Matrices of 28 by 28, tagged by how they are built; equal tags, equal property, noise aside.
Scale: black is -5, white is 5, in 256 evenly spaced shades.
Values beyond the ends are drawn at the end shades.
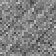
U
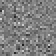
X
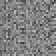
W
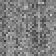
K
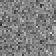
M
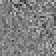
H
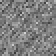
U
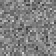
M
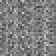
W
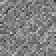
U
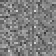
W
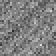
U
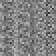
W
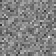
W
